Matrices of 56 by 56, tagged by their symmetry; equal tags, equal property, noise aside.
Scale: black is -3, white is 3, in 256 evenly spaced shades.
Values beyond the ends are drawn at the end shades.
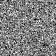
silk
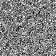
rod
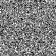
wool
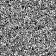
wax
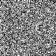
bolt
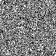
wax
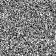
silk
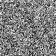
silk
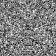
wool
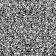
wool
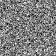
bolt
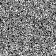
silk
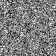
wax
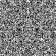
wool
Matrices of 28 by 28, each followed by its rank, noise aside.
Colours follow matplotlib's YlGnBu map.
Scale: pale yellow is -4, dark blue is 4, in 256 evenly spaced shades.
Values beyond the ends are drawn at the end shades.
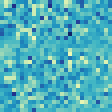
seven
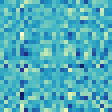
four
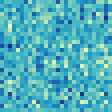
six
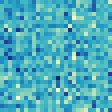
seven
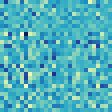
four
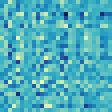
four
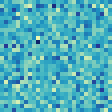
seven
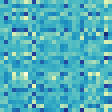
three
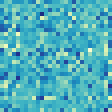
six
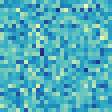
seven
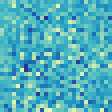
six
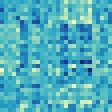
three
